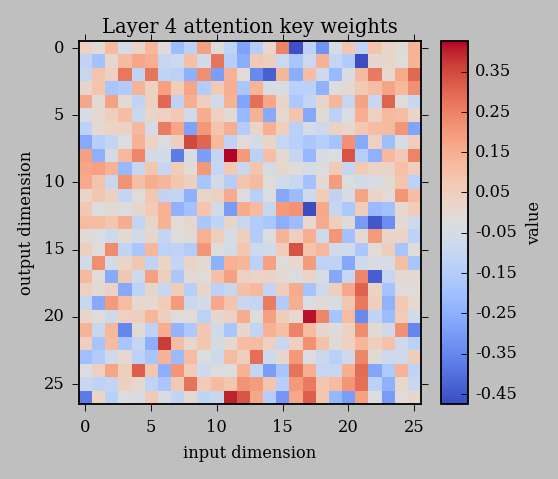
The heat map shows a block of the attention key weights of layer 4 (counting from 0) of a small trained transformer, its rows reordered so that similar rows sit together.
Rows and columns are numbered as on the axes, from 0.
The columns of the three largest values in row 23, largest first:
13, 21, 16
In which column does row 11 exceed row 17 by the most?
22
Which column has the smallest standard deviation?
24
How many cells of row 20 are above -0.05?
19
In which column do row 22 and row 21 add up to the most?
6
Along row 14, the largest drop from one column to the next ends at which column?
20
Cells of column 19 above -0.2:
24
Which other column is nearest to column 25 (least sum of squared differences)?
5
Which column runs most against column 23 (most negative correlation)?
12
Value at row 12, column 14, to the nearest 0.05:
-0.1
